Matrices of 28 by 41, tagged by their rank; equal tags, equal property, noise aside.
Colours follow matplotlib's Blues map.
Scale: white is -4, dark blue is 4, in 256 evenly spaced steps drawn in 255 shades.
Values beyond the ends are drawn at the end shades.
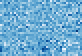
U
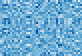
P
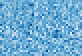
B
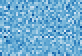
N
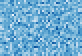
U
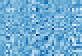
N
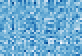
N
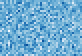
B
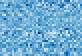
N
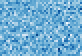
P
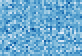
P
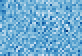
B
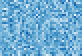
U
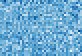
B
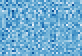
P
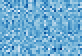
U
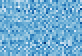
P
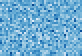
U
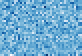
B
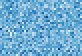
B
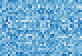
N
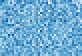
P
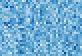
U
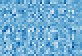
N
